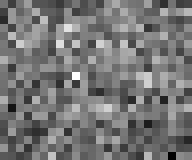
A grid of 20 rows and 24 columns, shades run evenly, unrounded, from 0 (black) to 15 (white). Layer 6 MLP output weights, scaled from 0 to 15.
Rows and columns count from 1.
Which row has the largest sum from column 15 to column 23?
10
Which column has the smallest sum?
2
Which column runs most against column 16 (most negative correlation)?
7
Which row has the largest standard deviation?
6
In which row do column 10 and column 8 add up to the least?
11
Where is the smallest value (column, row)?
22, 20
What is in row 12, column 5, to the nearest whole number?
5
